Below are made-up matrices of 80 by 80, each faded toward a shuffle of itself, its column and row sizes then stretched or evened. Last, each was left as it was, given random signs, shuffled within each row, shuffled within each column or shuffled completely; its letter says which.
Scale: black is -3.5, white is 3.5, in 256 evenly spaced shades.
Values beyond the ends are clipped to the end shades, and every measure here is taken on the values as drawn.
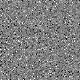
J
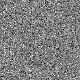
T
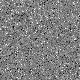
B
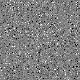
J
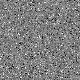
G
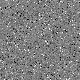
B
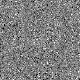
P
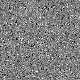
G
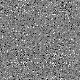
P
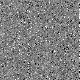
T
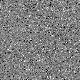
G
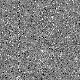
T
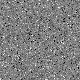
B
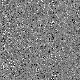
T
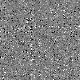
P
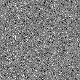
T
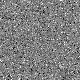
B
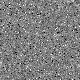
B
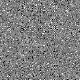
J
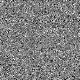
P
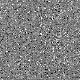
P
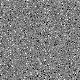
T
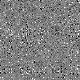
J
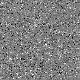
G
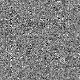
P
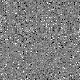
J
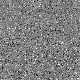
G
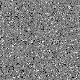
G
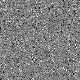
T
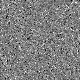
B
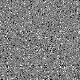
P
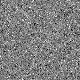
B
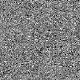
J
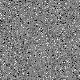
T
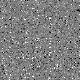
P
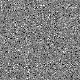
P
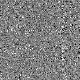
P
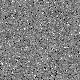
B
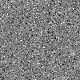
B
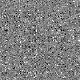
J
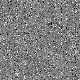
T
